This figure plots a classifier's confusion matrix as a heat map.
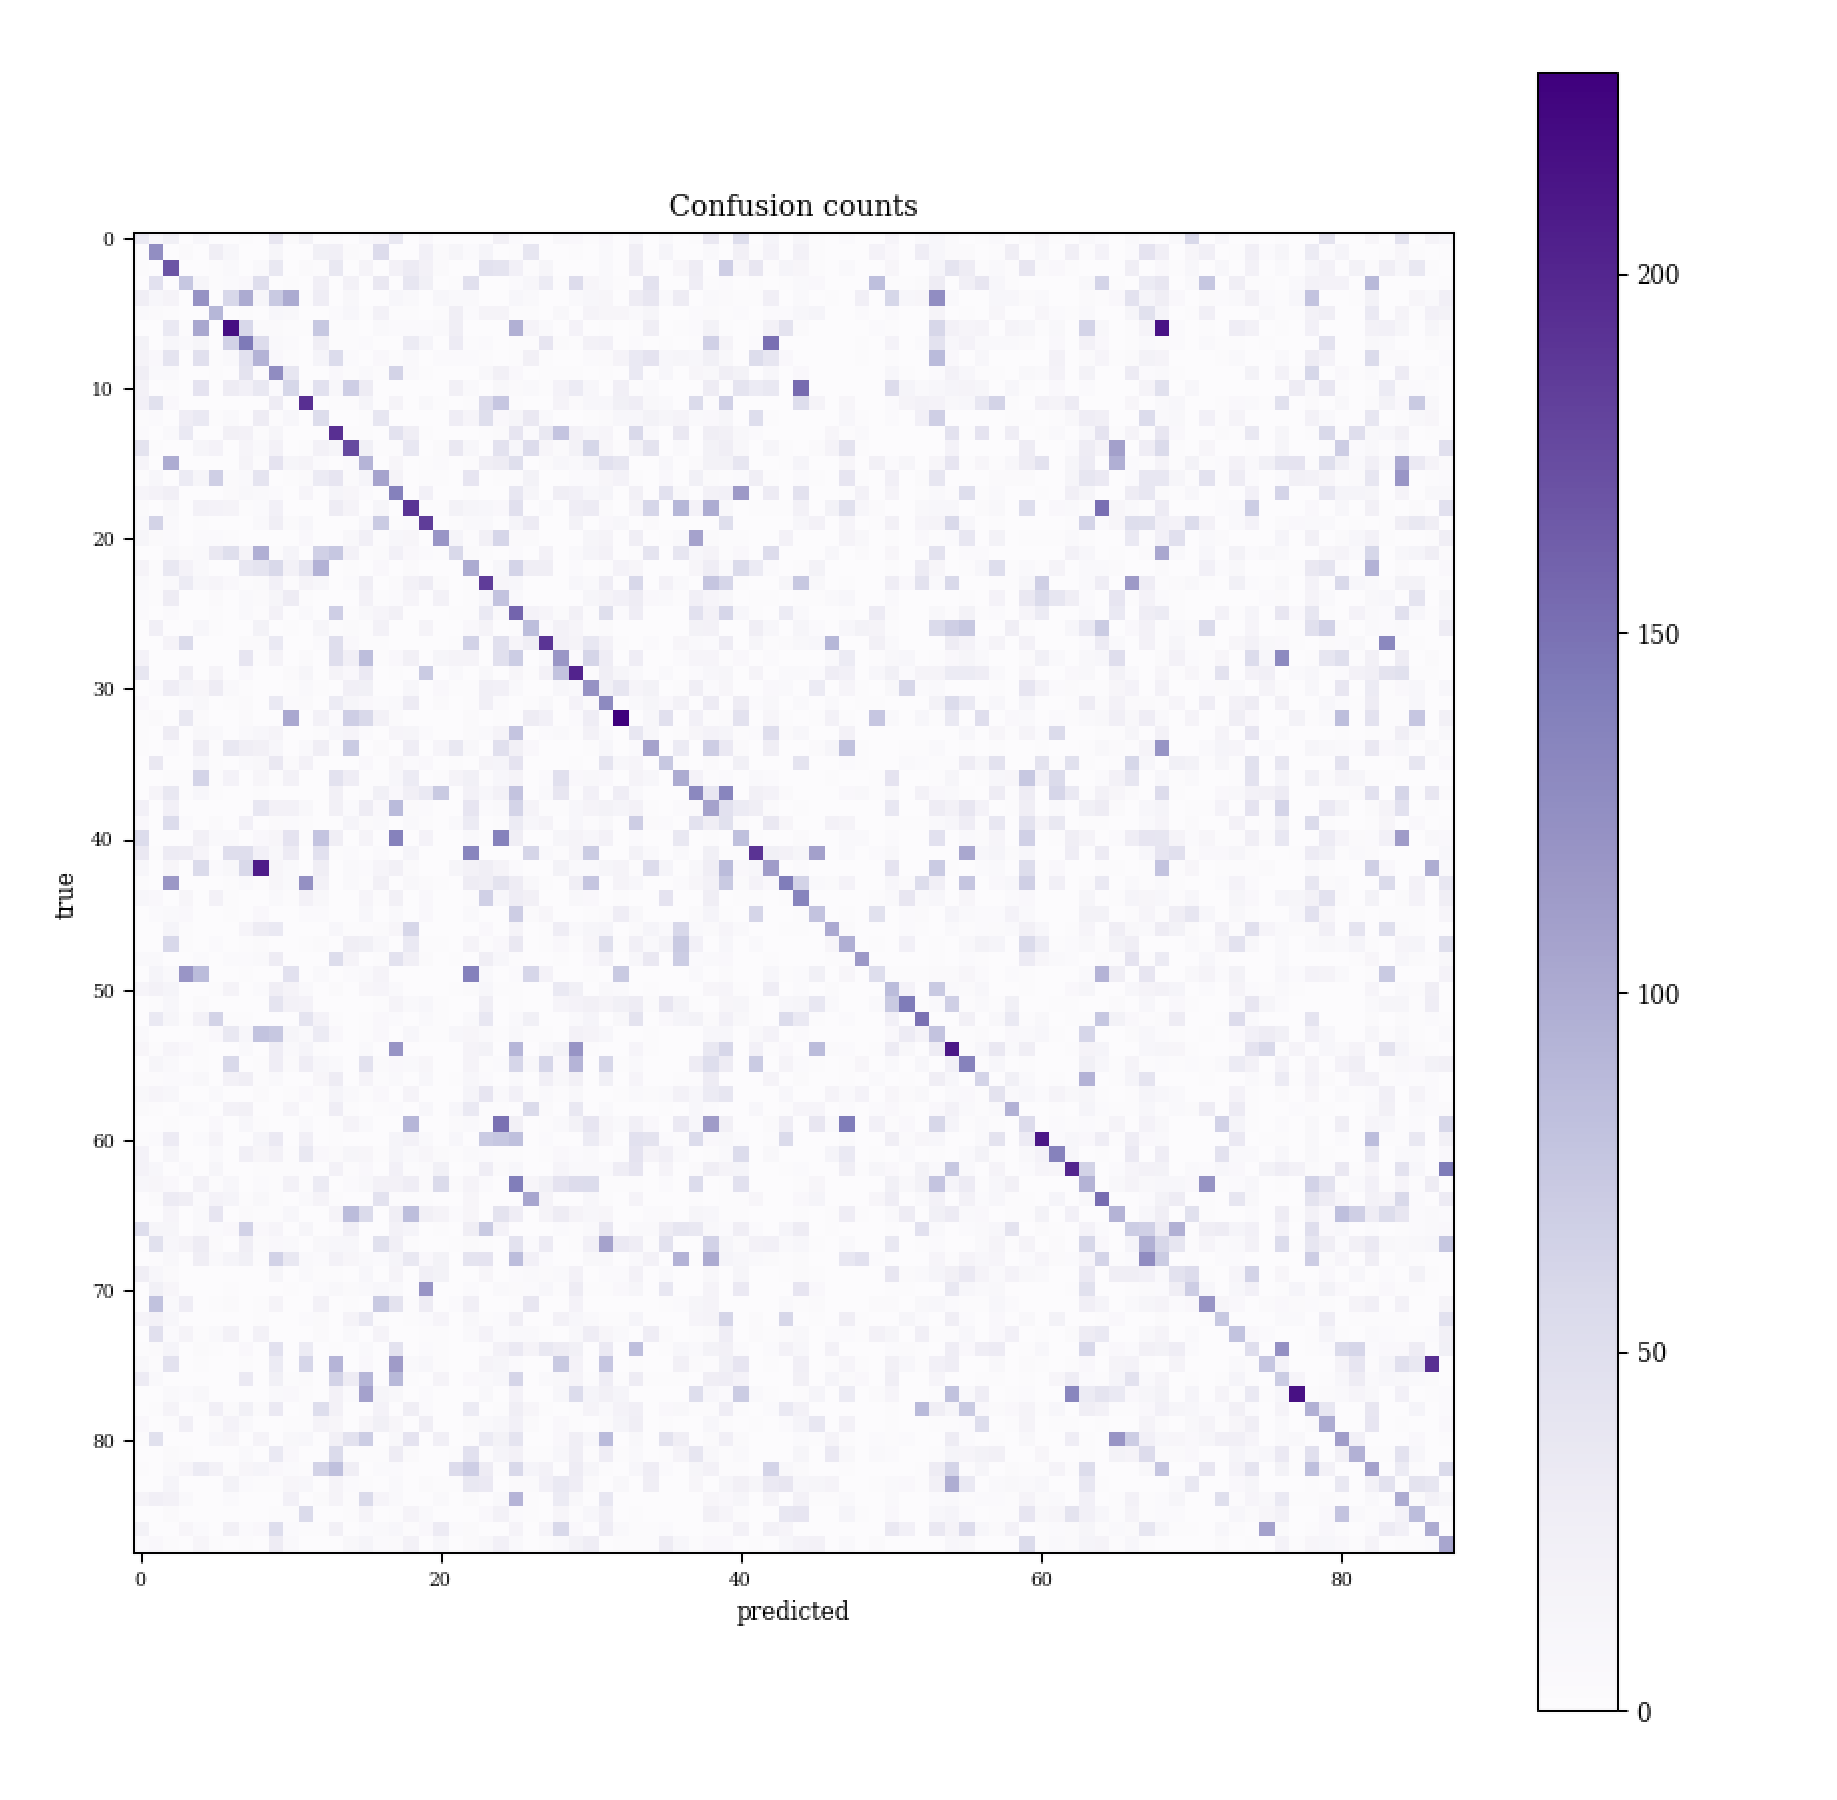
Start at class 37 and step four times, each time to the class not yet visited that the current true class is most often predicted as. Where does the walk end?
13
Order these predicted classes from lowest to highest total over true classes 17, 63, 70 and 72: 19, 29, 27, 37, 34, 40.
34, 27, 37, 29, 19, 40
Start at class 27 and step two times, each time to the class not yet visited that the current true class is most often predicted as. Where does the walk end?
54
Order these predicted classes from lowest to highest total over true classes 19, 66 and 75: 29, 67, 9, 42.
42, 29, 9, 67
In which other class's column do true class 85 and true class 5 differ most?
80
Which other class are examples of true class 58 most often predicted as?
26
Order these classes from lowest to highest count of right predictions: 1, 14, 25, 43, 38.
38, 1, 43, 25, 14
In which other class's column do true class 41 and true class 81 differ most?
45
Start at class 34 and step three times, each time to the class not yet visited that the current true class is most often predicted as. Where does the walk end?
31
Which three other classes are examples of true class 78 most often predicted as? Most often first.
52, 55, 12
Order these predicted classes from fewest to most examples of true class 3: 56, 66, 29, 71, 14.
66, 14, 56, 29, 71
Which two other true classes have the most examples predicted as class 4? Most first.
6, 49
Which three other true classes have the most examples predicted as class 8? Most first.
42, 21, 53
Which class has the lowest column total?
48
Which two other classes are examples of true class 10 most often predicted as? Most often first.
44, 14
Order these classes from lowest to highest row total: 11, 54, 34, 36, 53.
53, 36, 34, 11, 54
